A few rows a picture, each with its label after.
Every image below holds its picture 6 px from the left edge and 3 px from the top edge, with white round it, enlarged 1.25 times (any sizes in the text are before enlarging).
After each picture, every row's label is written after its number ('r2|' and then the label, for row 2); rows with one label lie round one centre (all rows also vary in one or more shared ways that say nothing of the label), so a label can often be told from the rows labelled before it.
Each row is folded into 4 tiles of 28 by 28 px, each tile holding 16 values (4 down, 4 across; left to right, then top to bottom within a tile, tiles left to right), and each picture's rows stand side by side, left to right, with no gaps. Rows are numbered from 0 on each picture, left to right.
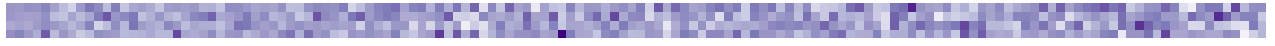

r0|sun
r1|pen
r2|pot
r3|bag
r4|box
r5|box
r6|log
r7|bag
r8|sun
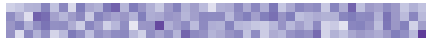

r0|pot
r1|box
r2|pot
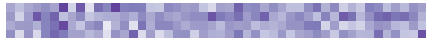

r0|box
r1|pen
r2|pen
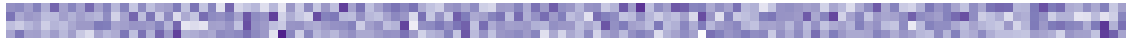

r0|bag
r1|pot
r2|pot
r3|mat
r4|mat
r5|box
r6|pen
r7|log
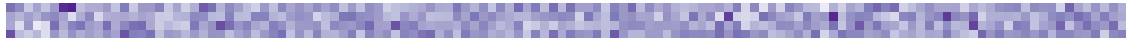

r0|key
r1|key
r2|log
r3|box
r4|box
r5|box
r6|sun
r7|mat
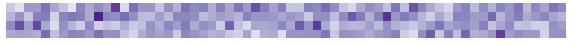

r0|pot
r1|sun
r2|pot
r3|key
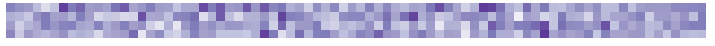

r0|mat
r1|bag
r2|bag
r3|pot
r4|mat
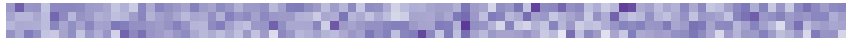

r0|log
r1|sun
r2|log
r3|sun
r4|key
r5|pen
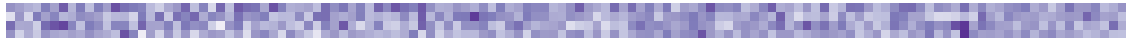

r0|log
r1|pen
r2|bag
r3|pen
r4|bag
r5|mat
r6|log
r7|sun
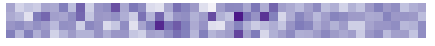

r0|pot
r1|pen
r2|pen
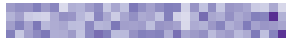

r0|log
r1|box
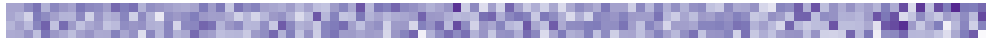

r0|mat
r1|box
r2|box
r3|mat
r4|log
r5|sun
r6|box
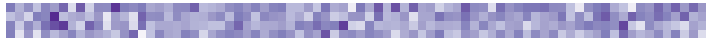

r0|log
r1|bag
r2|log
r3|bag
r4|pen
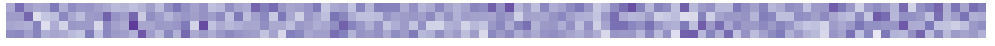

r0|sun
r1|mat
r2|box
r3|bag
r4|log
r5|key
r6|key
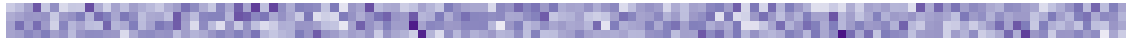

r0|mat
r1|pot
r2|sun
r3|pen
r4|log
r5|box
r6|box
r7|mat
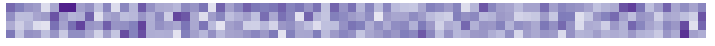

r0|key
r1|bag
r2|box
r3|mat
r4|pot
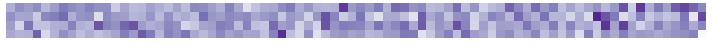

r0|pen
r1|key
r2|mat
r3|mat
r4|mat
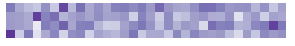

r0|key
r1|sun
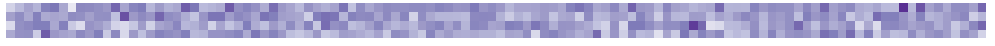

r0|bag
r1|bag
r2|pen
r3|log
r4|sun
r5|bag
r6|key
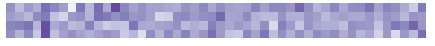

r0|sun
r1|pot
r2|sun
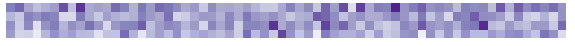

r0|sun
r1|sun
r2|sun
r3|log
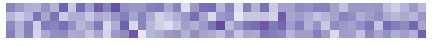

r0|box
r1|mat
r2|log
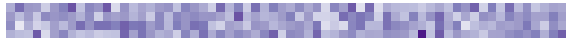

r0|pen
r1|log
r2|pot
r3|bag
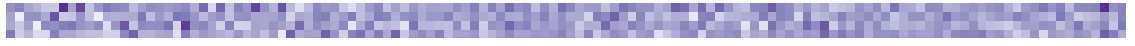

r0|box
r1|sun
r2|key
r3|bag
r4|mat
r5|pot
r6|bag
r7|bag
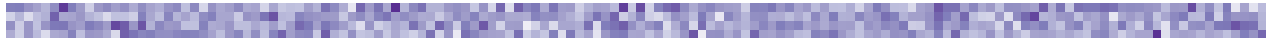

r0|log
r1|box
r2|sun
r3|box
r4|box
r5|box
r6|pen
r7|pen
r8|pen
